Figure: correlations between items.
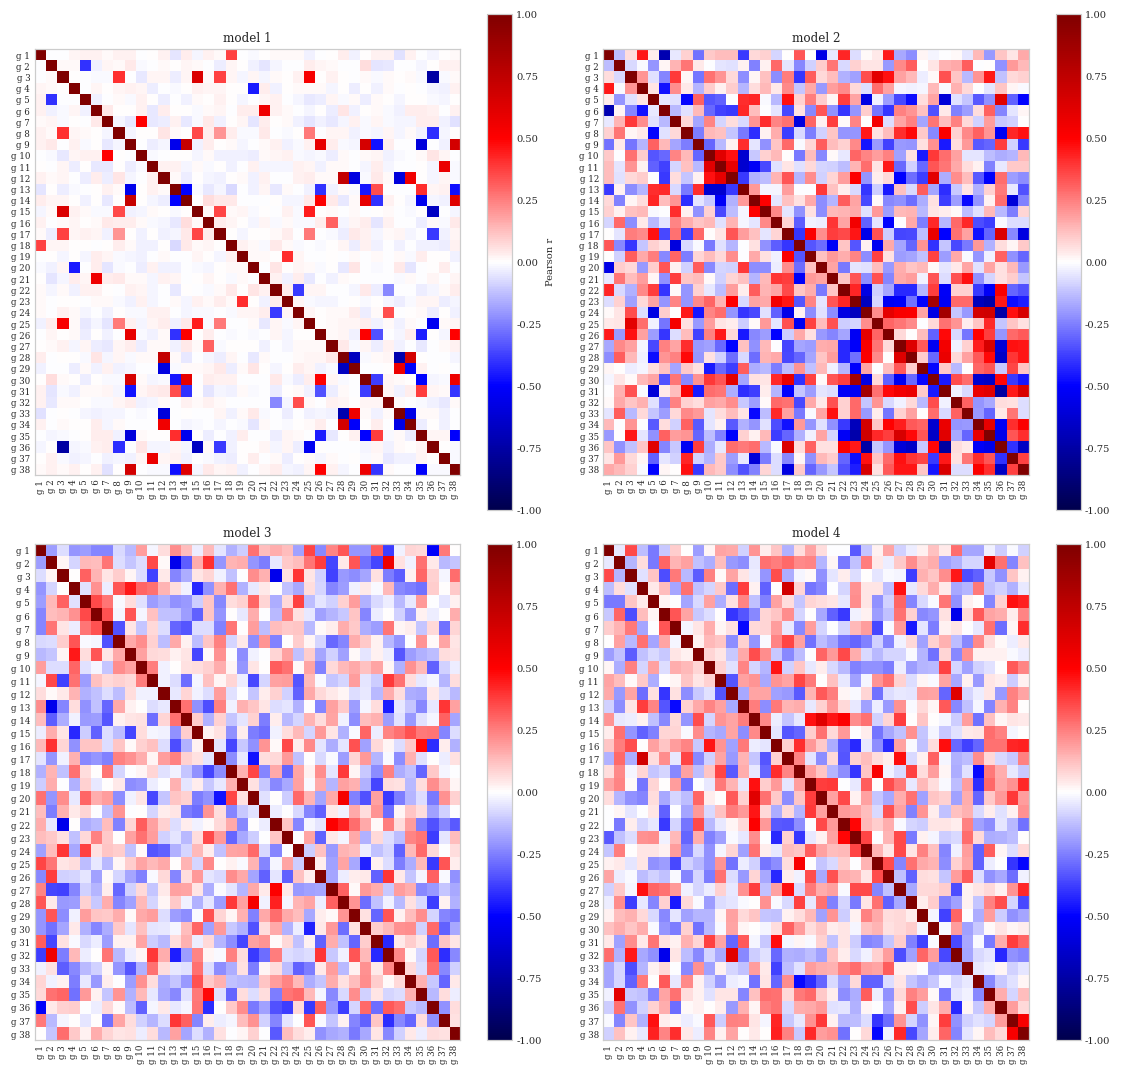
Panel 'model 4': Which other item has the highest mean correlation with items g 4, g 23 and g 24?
g 27
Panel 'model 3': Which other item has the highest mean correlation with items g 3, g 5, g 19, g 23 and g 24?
g 35
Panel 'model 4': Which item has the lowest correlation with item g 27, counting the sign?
g 32
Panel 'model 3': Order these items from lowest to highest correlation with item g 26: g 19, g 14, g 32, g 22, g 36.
g 22, g 14, g 19, g 36, g 32
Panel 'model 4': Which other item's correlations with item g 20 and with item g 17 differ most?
g 4
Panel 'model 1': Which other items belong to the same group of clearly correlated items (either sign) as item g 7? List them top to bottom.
g 10
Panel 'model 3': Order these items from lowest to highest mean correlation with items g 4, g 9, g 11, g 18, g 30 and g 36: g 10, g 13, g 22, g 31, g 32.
g 31, g 13, g 22, g 10, g 32
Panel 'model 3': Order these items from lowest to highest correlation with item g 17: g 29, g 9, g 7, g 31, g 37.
g 7, g 31, g 37, g 29, g 9
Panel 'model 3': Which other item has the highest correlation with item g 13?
g 37
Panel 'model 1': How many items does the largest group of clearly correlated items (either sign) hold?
8
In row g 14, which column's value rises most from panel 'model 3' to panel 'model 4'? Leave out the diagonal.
g 21
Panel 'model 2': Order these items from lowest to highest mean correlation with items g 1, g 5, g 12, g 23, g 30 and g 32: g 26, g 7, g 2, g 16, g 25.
g 26, g 2, g 25, g 7, g 16
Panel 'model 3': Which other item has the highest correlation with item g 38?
g 3
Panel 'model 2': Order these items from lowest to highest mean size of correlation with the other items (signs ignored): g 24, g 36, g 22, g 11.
g 11, g 22, g 36, g 24
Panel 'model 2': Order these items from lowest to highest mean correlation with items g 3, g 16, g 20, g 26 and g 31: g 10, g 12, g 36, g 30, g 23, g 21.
g 36, g 23, g 30, g 12, g 21, g 10
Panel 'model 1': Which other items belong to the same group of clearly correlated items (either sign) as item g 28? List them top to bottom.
g 12, g 29, g 33, g 34
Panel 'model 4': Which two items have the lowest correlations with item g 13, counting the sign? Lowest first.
g 7, g 6
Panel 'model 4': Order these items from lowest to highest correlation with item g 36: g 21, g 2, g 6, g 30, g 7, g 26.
g 7, g 26, g 21, g 30, g 6, g 2
